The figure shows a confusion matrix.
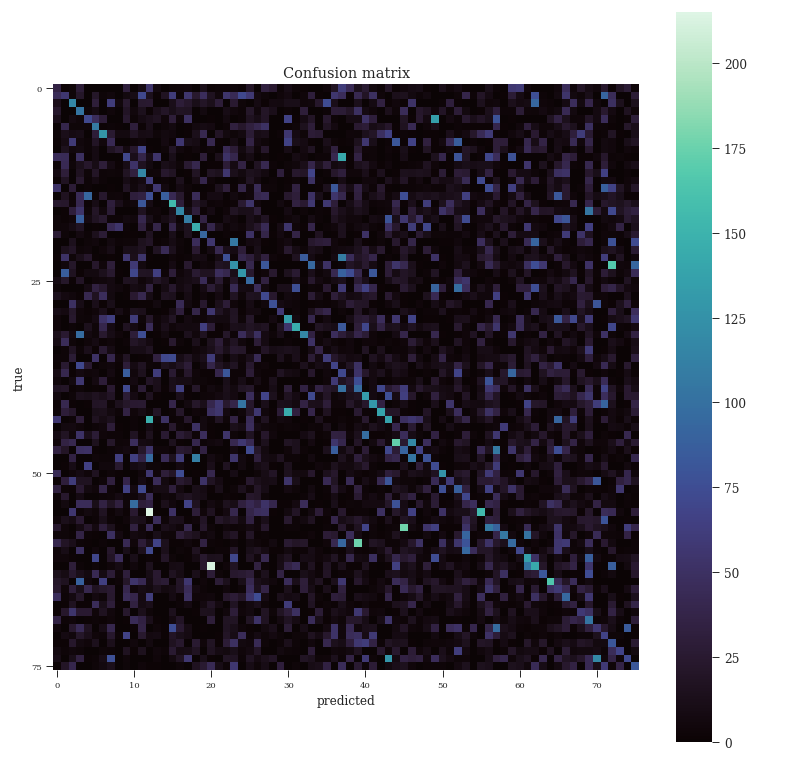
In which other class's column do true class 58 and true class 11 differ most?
61
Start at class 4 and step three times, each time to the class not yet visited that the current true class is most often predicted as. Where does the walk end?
45
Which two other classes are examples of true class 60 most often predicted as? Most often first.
53, 12
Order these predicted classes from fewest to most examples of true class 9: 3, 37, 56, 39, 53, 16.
16, 53, 39, 3, 56, 37
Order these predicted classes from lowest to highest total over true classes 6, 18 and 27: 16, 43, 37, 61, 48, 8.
16, 37, 8, 48, 61, 43
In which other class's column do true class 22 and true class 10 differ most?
37
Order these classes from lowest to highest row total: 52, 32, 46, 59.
52, 32, 46, 59
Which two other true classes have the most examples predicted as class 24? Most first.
41, 1
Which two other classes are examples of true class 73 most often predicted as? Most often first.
52, 72
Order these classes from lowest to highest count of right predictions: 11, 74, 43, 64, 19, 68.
68, 74, 19, 11, 43, 64
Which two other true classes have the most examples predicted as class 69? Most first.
16, 61
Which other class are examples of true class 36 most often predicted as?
3
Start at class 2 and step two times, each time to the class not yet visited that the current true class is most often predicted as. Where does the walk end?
20
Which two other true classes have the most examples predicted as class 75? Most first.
23, 20
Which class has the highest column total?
69
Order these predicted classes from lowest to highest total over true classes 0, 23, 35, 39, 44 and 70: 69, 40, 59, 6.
6, 40, 59, 69
